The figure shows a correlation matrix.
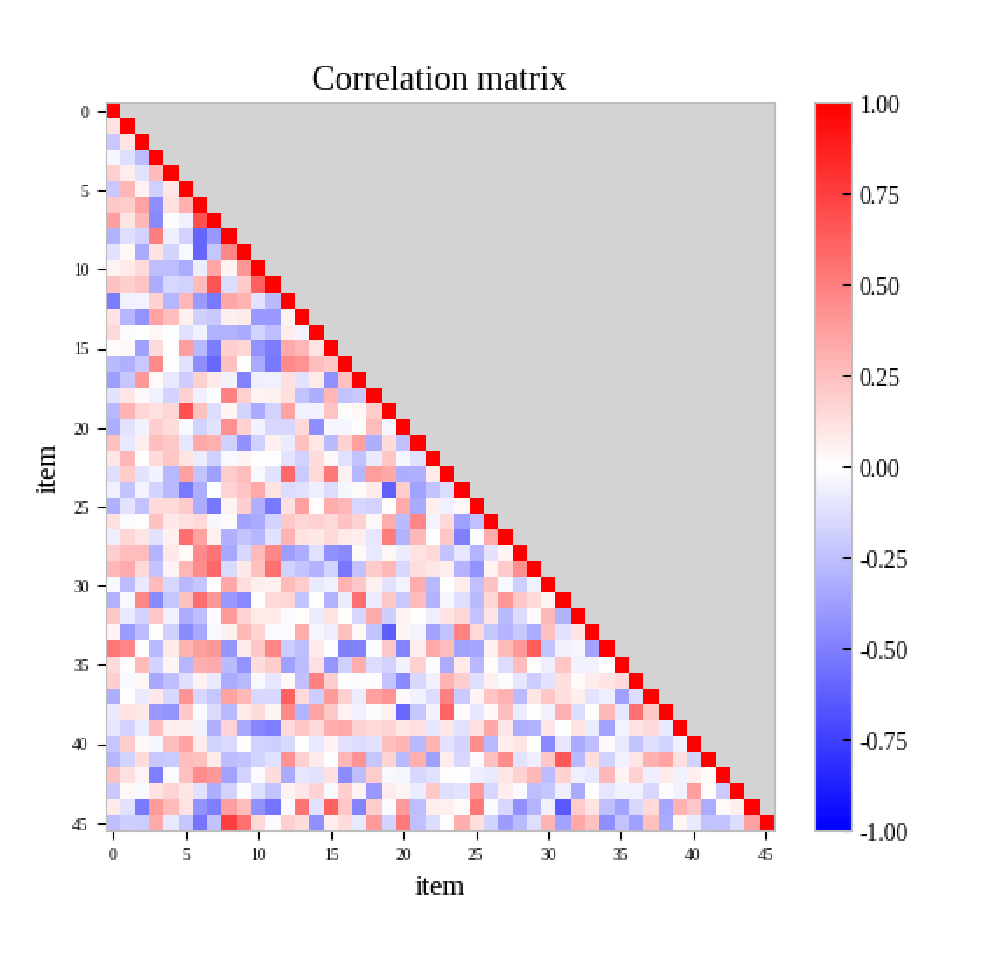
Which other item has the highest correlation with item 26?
21
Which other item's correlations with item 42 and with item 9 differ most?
6
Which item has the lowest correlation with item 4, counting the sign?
38
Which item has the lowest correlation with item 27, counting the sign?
24
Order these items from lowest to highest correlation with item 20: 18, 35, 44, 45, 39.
35, 39, 18, 44, 45
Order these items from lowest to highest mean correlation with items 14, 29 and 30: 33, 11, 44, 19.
44, 33, 19, 11
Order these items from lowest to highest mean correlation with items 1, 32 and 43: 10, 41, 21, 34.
41, 21, 10, 34
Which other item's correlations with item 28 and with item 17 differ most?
34
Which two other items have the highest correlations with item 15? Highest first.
44, 23
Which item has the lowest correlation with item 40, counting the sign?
30
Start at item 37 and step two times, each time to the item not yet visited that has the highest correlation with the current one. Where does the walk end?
23
